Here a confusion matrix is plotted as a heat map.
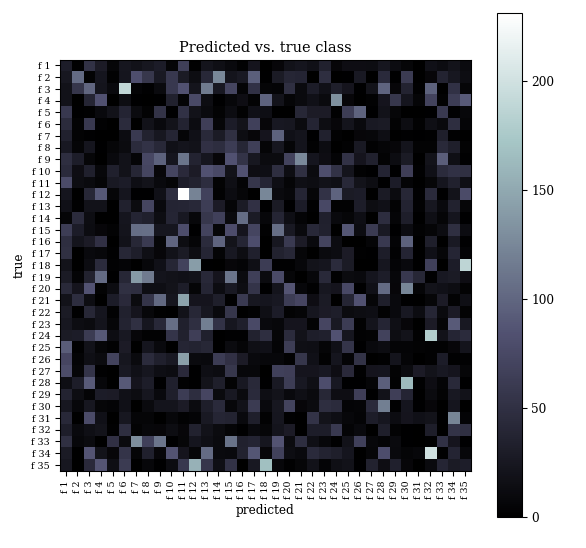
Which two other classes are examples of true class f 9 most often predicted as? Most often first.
f 21, f 11
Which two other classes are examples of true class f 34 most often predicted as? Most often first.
f 32, f 13
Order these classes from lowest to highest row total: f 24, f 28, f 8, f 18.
f 8, f 18, f 28, f 24
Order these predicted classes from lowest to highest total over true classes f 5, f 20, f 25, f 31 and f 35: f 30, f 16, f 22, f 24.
f 16, f 24, f 22, f 30
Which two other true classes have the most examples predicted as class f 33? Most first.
f 9, f 5
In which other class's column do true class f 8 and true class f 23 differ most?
f 10
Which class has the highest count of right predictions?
f 12
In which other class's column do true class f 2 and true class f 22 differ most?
f 14
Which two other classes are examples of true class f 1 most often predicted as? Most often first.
f 11, f 3
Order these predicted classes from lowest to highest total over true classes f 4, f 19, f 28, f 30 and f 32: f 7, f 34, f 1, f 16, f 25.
f 25, f 16, f 1, f 7, f 34
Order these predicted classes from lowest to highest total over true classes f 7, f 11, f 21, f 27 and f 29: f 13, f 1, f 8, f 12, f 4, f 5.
f 4, f 5, f 12, f 8, f 13, f 1
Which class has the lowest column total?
f 31
